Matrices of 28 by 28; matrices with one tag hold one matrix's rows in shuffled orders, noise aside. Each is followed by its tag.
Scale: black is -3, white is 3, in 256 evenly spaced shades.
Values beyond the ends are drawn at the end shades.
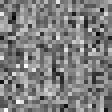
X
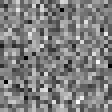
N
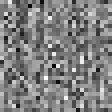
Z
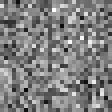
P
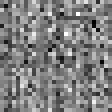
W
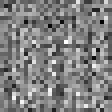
W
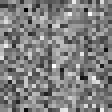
P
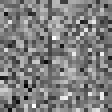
P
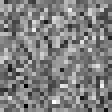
P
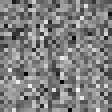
N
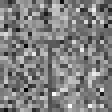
P
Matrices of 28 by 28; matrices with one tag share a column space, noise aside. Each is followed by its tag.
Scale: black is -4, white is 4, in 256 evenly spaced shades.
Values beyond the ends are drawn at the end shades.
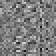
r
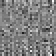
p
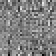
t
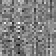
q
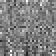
p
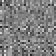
p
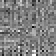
p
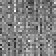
q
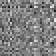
r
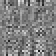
p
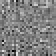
p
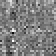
p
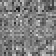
t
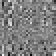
t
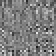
p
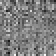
t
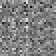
r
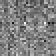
q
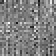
q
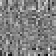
t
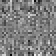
t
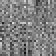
q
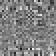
t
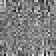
t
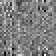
t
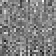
p
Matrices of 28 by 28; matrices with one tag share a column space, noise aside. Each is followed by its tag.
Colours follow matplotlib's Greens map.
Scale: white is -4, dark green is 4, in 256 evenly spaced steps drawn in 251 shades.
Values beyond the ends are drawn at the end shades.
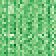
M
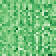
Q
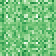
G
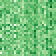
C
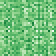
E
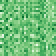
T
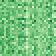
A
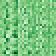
C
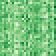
G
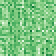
E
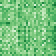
E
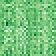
E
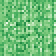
T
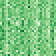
E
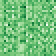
T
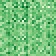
A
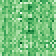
G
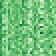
C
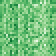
M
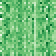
G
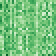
Q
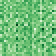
T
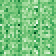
C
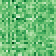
G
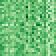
T
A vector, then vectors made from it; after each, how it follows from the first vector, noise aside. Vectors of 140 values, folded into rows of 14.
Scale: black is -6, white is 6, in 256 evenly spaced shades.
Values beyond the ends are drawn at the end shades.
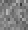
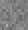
reversed, negated, shrunk.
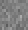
reversed, shrunk.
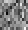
negated, scaled up.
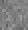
reversed, shrunk.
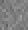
reversed, shrunk.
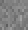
reversed, shrunk.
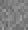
reversed, shrunk.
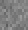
reversed, shrunk.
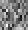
reversed, negated, scaled up.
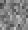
wrapped around, negated.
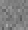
reversed, negated, shrunk.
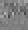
wrapped around, partly zeroed.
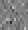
wrapped around, partly zeroed.
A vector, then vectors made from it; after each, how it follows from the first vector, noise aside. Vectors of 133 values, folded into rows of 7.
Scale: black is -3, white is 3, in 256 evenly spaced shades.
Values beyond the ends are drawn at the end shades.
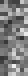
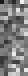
copied.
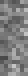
shrunk.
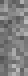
shrunk.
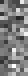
copied.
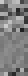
negated, partly zeroed.
